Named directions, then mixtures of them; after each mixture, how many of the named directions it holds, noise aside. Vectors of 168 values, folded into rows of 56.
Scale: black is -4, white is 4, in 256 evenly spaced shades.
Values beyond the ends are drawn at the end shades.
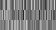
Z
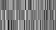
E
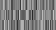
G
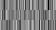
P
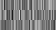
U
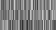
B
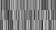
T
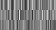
four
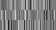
one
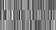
one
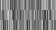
one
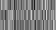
four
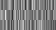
four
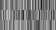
two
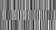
four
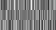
four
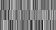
three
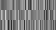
one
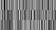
three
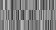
two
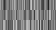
two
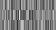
one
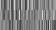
four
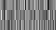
two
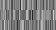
one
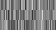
three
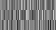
two
